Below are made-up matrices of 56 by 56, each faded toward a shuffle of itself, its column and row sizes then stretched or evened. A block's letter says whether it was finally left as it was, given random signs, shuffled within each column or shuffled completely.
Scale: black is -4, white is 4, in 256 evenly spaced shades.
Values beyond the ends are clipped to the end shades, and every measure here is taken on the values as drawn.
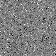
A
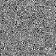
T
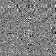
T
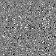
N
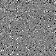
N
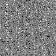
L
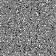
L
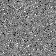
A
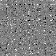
T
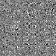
T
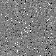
L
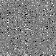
N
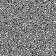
A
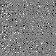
N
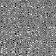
T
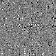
T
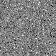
A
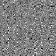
T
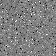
A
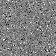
A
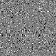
T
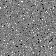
A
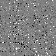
N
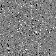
L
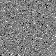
A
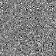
T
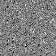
L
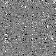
N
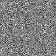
T
